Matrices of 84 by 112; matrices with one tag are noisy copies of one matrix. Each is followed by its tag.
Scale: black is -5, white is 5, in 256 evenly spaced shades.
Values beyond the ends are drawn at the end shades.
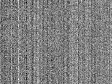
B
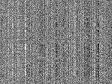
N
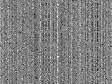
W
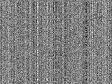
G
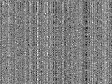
G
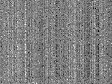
N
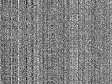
B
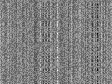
W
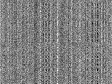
W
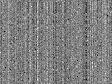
G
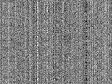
G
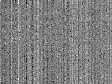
B
